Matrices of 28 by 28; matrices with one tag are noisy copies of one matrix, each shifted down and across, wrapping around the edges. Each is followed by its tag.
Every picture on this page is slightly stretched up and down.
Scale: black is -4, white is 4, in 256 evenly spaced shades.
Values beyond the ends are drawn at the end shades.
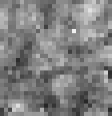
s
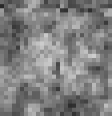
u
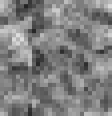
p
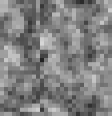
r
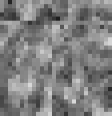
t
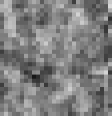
r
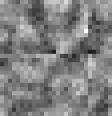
t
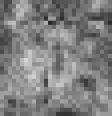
u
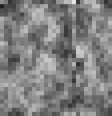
r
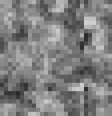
r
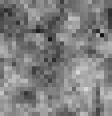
u
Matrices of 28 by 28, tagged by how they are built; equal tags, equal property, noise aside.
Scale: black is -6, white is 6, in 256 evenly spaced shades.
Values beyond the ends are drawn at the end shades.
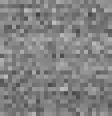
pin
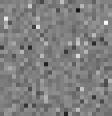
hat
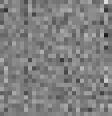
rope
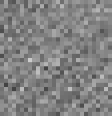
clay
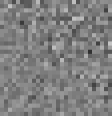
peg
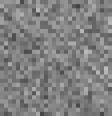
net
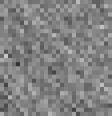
net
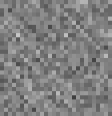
net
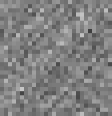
clay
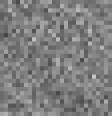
net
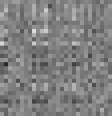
rope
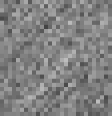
clay
